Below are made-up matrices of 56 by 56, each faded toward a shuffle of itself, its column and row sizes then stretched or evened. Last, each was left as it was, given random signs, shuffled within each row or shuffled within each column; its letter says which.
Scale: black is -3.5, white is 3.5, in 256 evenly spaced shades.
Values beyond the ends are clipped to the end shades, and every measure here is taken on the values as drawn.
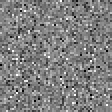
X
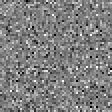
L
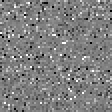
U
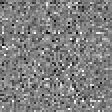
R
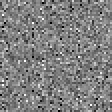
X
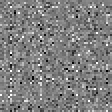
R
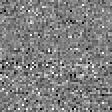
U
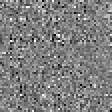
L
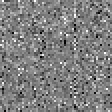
X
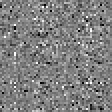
L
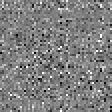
R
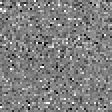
U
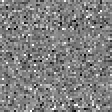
U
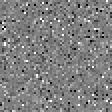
X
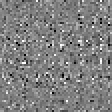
R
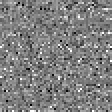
U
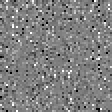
X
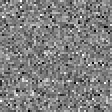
U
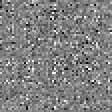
L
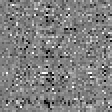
R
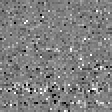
U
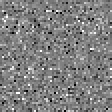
U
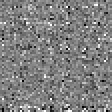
L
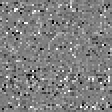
U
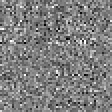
L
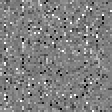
X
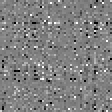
R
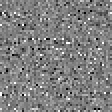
U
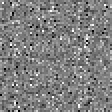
X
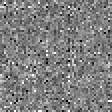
R
